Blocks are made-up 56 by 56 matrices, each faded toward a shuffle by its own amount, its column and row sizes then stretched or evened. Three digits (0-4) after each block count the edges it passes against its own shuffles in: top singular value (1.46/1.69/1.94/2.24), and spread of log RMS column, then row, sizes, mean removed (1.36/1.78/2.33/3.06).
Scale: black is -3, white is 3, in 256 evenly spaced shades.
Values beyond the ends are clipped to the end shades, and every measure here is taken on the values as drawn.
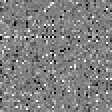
2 2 1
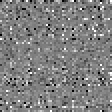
0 2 3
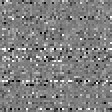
1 2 4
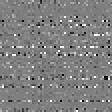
2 1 4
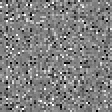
2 2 0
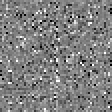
0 2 1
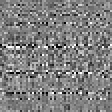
4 1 4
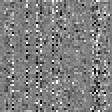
2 4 1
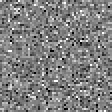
2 1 0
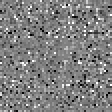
0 0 2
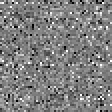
2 0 2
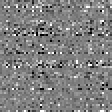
1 2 4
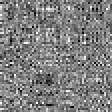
3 1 1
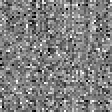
2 0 1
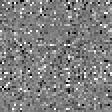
1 2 2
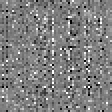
3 3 0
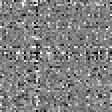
2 2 3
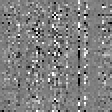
3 4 2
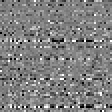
4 0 4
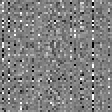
4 4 1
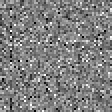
0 2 0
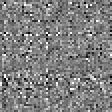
2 2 3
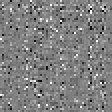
1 3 1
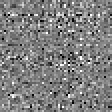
2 2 3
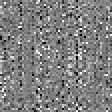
3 3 0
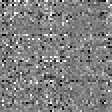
2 2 3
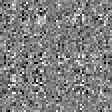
2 3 2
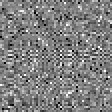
4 1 1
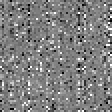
3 3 0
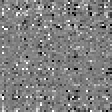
1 2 3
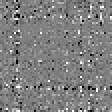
1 3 3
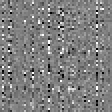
2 4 1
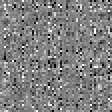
1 4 1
